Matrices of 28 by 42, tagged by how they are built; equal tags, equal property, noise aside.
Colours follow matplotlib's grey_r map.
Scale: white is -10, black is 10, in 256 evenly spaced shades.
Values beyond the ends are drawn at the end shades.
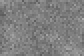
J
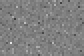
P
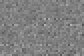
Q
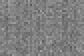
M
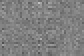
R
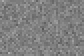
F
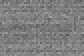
M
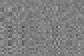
R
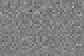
R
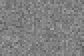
F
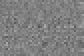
R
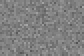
F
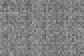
M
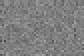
R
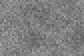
J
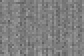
M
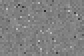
P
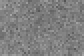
J
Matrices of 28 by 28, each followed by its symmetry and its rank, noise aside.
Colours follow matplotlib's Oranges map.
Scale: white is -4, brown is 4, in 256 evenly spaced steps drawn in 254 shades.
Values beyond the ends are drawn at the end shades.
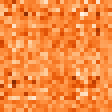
antisymmetric, rank four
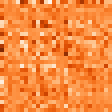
antisymmetric, rank four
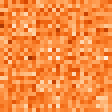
symmetric, rank four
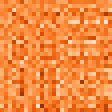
no symmetry, rank four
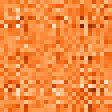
no symmetry, rank three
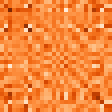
symmetric, rank three
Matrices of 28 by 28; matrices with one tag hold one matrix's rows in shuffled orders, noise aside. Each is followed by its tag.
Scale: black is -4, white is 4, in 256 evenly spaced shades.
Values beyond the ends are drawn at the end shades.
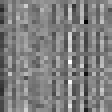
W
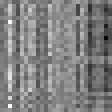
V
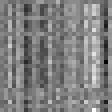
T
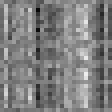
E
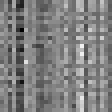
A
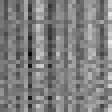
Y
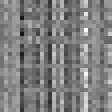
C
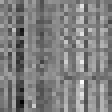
A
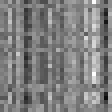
T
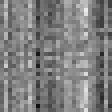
E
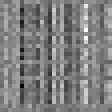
C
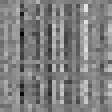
C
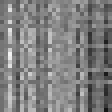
V
